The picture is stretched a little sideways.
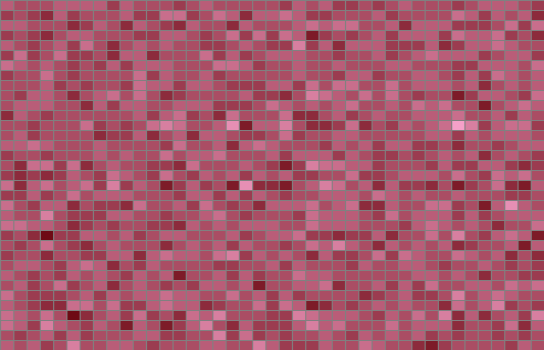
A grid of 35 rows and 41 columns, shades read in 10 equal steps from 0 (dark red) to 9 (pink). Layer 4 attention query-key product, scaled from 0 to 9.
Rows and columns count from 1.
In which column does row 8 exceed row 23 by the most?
38
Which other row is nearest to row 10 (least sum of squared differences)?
25
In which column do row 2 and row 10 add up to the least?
6
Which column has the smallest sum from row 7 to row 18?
37
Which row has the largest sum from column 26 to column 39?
13
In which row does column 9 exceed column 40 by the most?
19
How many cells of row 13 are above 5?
12
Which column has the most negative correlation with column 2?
9
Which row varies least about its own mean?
1
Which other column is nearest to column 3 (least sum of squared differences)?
28
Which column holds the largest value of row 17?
24
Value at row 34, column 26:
4
